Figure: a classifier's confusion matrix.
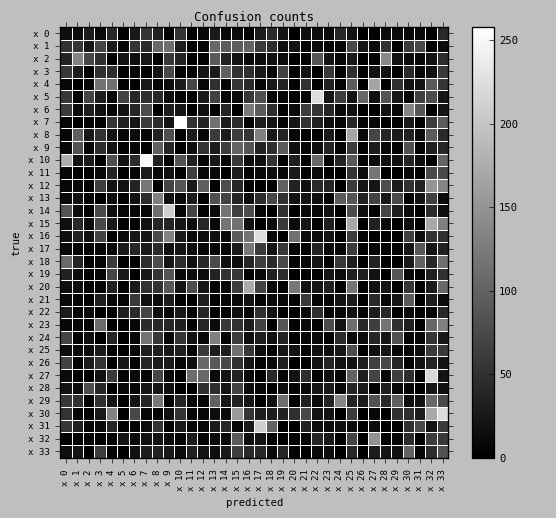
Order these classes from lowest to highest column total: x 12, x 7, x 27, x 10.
x 12, x 10, x 27, x 7
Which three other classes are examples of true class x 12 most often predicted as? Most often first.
x 32, x 33, x 7
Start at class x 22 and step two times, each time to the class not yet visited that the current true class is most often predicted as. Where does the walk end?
x 10
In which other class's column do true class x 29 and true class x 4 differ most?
x 24
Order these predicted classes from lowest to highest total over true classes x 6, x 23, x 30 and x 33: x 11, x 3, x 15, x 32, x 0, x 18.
x 11, x 18, x 0, x 3, x 15, x 32
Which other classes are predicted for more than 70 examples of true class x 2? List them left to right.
x 1, x 13, x 22, x 28
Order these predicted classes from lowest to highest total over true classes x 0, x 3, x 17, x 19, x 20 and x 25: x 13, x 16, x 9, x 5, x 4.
x 5, x 13, x 4, x 9, x 16
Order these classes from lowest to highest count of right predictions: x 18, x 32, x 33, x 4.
x 18, x 32, x 33, x 4
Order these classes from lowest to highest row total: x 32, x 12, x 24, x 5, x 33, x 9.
x 32, x 33, x 24, x 9, x 5, x 12
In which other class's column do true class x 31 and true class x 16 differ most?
x 9
